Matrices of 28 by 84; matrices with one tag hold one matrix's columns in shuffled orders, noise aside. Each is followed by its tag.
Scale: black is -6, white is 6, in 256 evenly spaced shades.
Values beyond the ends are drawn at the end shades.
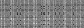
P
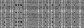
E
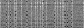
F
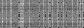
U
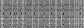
P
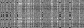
U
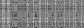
U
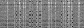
F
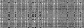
U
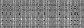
P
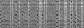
F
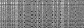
F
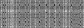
E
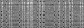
F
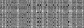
E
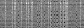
F
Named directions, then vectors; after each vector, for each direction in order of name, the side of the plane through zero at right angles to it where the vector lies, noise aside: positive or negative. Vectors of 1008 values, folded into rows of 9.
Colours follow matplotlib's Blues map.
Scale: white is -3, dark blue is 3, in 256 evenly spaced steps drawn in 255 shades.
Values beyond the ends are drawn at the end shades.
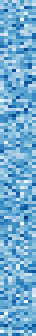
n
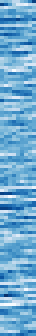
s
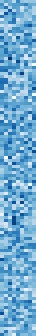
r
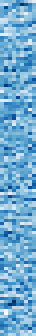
positive, positive, negative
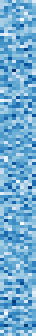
positive, positive, negative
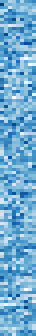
negative, positive, positive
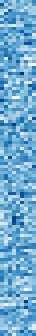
negative, positive, positive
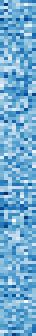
positive, negative, positive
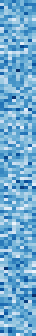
negative, negative, negative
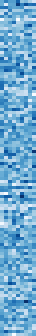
negative, positive, negative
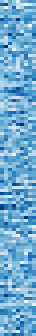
positive, negative, positive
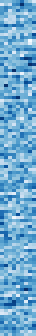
positive, negative, negative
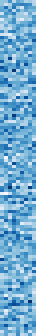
positive, positive, negative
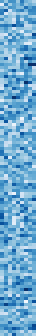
positive, negative, negative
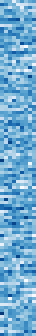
positive, positive, positive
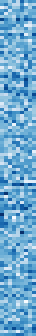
positive, negative, positive
